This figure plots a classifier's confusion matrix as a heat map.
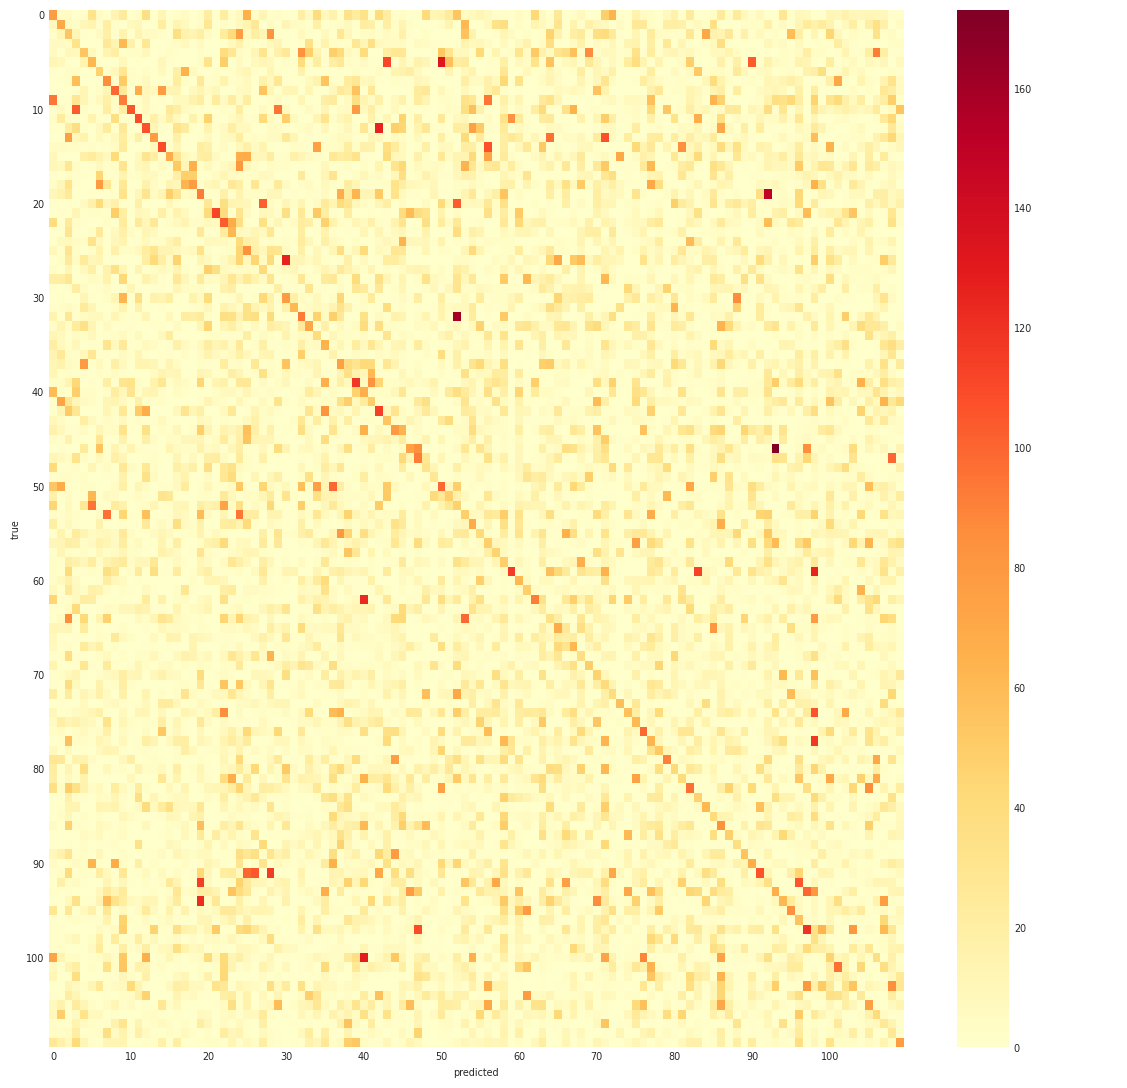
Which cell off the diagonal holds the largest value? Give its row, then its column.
46, 93
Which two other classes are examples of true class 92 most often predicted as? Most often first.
19, 96
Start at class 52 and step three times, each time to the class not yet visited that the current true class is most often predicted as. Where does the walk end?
36
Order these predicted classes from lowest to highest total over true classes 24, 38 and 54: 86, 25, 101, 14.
14, 101, 25, 86
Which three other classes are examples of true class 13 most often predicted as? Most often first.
71, 64, 2
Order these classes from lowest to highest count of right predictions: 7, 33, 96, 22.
96, 33, 7, 22
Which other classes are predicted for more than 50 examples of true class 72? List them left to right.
48, 52, 95
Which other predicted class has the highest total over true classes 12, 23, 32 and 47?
52
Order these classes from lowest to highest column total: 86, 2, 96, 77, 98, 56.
56, 2, 96, 77, 86, 98
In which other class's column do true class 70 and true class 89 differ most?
44
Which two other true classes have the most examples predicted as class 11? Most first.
8, 42
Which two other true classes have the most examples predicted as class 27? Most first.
20, 8
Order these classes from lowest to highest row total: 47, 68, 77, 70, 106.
68, 70, 106, 47, 77
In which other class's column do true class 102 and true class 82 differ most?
105
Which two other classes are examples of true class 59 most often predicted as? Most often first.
98, 83
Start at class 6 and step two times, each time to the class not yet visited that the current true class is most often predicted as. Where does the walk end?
18
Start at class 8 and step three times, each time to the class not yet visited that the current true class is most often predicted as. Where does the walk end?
75
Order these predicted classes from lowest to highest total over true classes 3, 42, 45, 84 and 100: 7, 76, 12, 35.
7, 76, 35, 12
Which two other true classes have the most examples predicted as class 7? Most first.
53, 94
